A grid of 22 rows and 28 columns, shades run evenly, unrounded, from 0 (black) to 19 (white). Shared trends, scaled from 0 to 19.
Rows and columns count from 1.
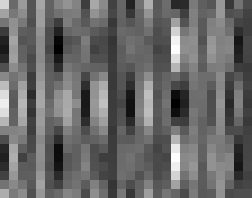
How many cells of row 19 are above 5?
24
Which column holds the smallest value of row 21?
13
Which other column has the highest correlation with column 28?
14
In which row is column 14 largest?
22
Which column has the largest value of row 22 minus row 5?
1
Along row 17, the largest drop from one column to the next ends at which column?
21
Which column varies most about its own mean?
20
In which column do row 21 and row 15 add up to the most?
5
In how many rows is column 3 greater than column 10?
14
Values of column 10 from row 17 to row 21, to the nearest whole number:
9 9 10 9 7
